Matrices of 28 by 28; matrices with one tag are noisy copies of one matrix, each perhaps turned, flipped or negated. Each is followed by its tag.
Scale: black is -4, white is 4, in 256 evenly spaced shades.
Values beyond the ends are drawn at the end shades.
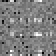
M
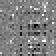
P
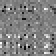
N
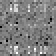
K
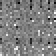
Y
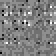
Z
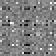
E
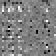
N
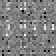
E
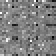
Y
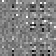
Z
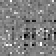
P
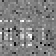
P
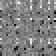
Y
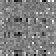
M
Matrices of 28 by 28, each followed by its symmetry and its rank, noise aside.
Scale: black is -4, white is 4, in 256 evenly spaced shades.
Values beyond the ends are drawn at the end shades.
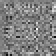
no symmetry, rank five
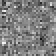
no symmetry, rank five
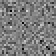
symmetric, rank six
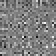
no symmetry, rank five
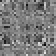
symmetric, rank four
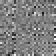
no symmetry, rank four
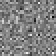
no symmetry, rank six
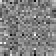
no symmetry, rank five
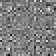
no symmetry, rank four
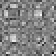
symmetric, rank four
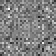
symmetric, rank four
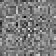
symmetric, rank five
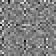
no symmetry, rank five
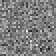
no symmetry, rank six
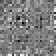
symmetric, rank four
